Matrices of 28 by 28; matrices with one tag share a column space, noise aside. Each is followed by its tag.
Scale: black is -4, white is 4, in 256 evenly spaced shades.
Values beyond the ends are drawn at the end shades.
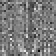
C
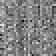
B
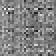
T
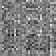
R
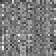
R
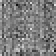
C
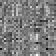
B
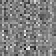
R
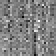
B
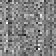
R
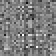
R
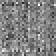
C
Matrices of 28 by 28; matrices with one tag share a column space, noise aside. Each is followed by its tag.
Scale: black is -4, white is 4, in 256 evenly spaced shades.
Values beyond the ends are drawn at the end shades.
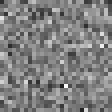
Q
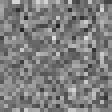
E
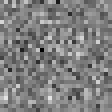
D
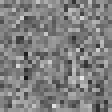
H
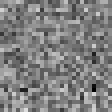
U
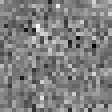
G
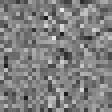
E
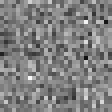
D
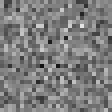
G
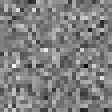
E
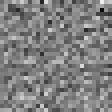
E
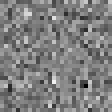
Q
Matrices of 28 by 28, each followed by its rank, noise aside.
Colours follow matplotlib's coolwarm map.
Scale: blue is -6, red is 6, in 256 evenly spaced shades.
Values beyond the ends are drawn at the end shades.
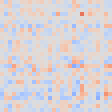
four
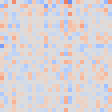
four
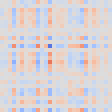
one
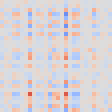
one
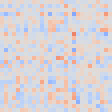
four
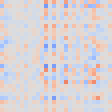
two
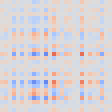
one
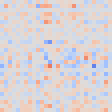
four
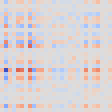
one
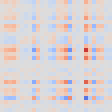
one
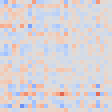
three
